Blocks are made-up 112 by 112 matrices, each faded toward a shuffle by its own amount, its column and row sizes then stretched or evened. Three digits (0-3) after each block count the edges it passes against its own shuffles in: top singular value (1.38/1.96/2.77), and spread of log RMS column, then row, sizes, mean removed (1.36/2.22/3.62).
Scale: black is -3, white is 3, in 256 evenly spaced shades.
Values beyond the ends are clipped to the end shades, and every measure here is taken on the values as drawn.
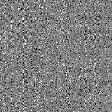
2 2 0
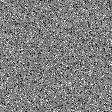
0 0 0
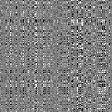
3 3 2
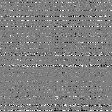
2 1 3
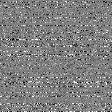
0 0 3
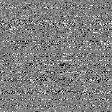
0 0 3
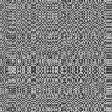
3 1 2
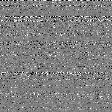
1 0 3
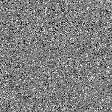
1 0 1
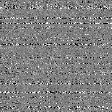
1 1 3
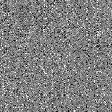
2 1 0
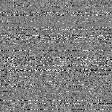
1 0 3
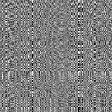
3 3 1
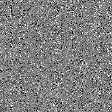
1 2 1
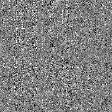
0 2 1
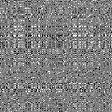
3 1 2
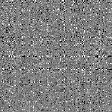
2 2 2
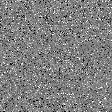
0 0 1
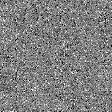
1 1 0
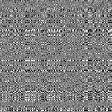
3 2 3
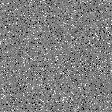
1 0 1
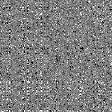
2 2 1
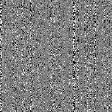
1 3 0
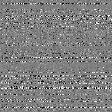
2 1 3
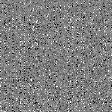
1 2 1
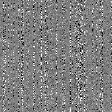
1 3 0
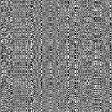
3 3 0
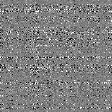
1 2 3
